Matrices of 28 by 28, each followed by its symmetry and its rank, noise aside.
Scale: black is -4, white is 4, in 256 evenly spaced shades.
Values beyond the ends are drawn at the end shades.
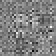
no symmetry, rank four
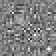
symmetric, rank four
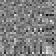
no symmetry, rank three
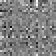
no symmetry, rank four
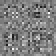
symmetric, rank three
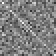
symmetric, rank five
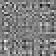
antisymmetric, rank four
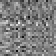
no symmetry, rank four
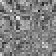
symmetric, rank three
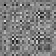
symmetric, rank three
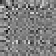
no symmetry, rank three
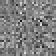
no symmetry, rank four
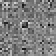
symmetric, rank four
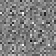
no symmetry, rank five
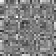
symmetric, rank four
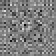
symmetric, rank four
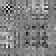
symmetric, rank three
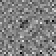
symmetric, rank five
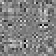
symmetric, rank four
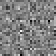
no symmetry, rank three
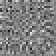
symmetric, rank four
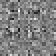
no symmetry, rank four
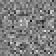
no symmetry, rank five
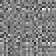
no symmetry, rank three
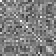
symmetric, rank four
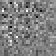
antisymmetric, rank four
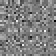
no symmetry, rank five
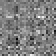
antisymmetric, rank four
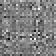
antisymmetric, rank four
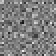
symmetric, rank four
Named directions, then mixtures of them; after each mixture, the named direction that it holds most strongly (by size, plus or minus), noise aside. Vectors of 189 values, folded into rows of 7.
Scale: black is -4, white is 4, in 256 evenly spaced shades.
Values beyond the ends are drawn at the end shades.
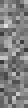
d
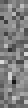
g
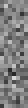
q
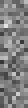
d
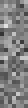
d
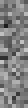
d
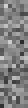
q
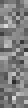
d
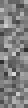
d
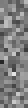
d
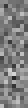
q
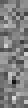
g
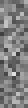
d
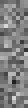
d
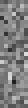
g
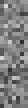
q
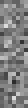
d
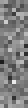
g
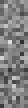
q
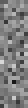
q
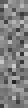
q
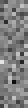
g
